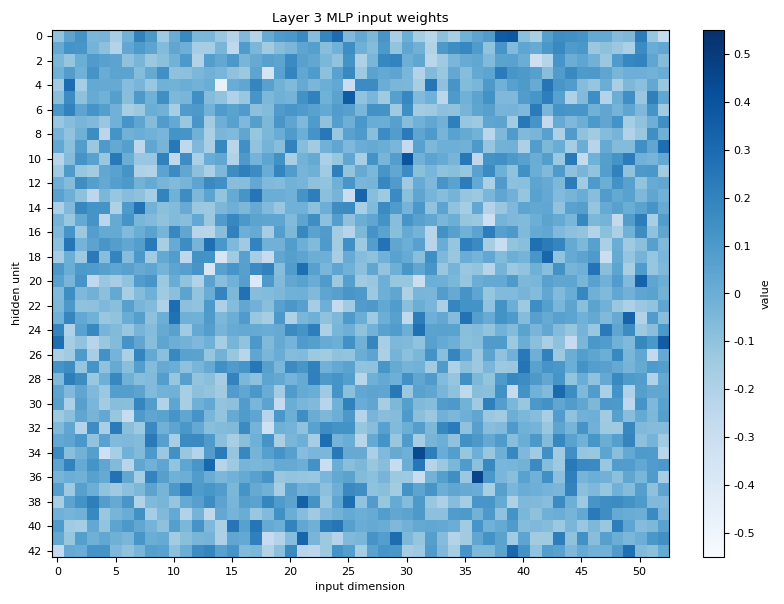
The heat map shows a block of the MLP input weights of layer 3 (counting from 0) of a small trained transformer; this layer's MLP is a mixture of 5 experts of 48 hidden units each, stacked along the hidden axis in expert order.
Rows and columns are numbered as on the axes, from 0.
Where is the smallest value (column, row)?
14, 4
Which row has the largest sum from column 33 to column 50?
0
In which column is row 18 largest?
42
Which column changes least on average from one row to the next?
40
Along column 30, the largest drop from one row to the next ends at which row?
9
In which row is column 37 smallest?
15
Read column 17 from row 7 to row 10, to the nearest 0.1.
0.1 -0.1 -0.1 0
